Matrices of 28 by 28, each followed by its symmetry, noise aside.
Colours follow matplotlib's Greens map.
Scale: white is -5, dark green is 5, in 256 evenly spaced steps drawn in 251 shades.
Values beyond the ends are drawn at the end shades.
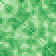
symmetric.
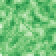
symmetric across the other diagonal.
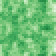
mirrored top to bottom.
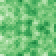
mirrored top to bottom.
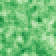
antisymmetric.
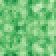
mirrored top to bottom.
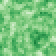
symmetric.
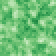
symmetric across the other diagonal.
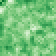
symmetric.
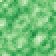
symmetric.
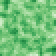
symmetric across the other diagonal.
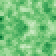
mirrored top to bottom.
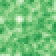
symmetric.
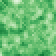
no symmetry.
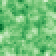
no symmetry.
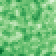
antisymmetric.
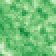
symmetric across the other diagonal.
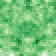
mirrored left to right.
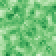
symmetric.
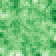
antisymmetric.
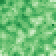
symmetric.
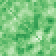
symmetric.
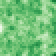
mirrored top to bottom.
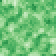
symmetric across the other diagonal.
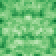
mirrored left to right.
